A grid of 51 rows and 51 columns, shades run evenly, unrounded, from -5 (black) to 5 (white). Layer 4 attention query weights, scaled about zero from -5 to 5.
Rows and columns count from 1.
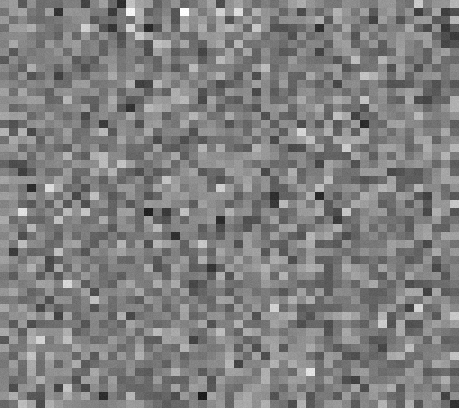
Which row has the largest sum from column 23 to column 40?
2
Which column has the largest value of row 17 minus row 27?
17
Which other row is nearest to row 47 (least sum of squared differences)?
12
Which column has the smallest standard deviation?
1
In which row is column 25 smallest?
28
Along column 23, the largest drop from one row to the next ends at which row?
50
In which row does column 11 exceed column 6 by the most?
38
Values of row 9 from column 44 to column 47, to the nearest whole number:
-2 1 0 -2
